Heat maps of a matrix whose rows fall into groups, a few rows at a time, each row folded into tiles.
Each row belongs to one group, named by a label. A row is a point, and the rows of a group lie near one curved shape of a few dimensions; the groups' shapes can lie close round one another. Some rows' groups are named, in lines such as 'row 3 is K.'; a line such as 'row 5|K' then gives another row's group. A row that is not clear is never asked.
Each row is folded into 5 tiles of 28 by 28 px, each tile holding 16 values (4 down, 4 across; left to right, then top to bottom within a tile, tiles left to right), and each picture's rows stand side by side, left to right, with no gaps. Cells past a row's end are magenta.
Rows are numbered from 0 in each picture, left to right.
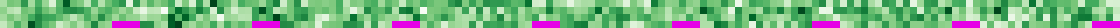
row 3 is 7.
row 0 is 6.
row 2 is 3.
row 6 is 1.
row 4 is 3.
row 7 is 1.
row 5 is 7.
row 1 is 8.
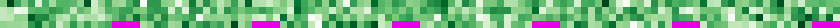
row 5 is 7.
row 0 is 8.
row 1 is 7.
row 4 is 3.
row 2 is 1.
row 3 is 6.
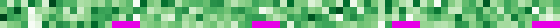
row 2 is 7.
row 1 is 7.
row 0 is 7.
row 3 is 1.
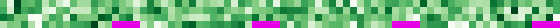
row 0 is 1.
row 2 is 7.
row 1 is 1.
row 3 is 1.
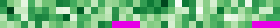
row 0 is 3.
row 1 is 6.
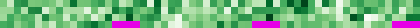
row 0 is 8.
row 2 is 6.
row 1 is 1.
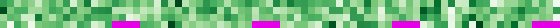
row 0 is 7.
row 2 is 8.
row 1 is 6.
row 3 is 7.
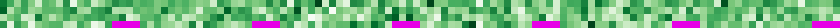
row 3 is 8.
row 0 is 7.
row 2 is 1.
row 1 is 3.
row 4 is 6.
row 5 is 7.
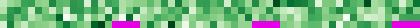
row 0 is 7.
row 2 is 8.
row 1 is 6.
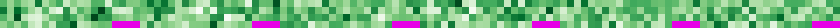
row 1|6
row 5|1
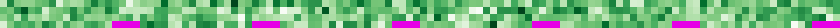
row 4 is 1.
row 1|1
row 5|7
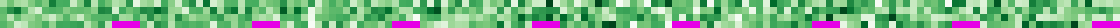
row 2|7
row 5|1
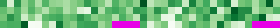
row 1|7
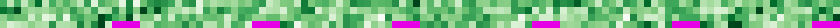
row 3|1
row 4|8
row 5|8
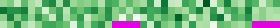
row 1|7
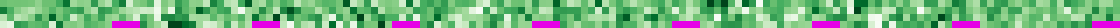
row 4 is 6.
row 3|6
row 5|6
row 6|1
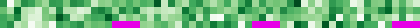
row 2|7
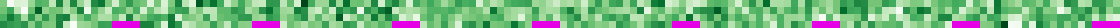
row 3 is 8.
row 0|3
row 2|1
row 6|6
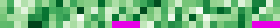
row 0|8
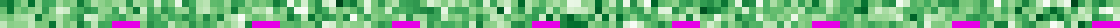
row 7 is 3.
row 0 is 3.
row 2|3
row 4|3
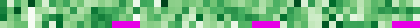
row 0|7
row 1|7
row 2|7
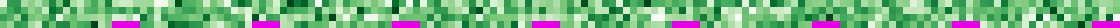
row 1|8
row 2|6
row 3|7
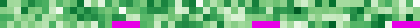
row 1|6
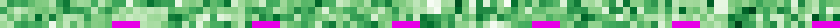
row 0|6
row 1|8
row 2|8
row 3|3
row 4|7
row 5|8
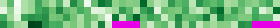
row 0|8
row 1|3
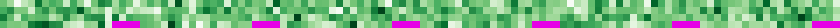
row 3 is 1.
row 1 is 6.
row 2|6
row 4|3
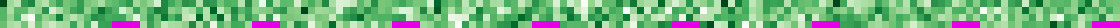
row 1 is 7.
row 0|7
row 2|3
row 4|3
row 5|6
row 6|3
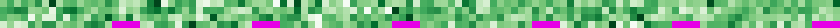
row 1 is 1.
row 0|1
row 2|1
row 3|3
